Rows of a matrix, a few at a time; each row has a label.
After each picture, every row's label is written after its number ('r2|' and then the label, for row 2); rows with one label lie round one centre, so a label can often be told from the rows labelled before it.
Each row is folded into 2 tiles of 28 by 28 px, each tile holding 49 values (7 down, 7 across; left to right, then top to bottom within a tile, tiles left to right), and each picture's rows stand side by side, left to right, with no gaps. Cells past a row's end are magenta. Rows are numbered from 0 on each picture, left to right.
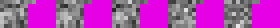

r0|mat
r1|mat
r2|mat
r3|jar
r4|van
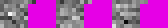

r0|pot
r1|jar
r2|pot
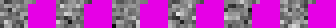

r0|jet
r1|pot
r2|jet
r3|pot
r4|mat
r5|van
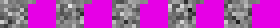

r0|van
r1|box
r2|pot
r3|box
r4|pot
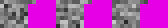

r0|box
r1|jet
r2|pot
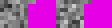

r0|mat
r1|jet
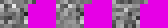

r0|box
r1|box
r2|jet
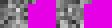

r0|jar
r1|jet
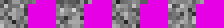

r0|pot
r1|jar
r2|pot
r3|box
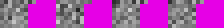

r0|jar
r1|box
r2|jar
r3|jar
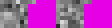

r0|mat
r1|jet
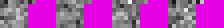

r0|jar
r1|mat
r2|mat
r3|jar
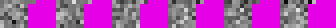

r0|pot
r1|mat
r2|jet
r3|jar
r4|jar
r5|jar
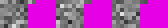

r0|van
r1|pot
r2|pot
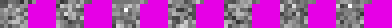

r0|jar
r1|pot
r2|jet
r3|van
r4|pot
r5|box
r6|box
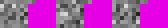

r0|box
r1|mat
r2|box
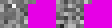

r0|box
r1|van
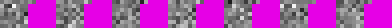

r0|box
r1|van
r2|jar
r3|van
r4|jar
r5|box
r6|jar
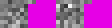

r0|van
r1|box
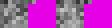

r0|jar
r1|jar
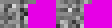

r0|box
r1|jet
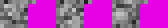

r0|pot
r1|jar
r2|mat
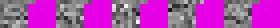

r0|van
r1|pot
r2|box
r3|mat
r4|pot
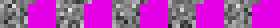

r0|box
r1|jet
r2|pot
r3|jet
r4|box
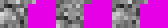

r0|mat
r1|pot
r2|mat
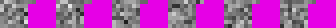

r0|box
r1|box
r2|pot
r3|mat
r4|van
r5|jet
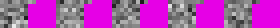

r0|van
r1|jar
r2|jar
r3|box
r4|pot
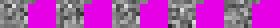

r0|box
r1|box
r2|box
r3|jet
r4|mat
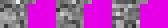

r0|mat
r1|mat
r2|jet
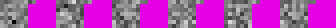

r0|pot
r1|mat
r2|pot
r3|van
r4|jet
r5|pot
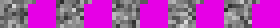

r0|box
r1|jar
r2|mat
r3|van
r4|mat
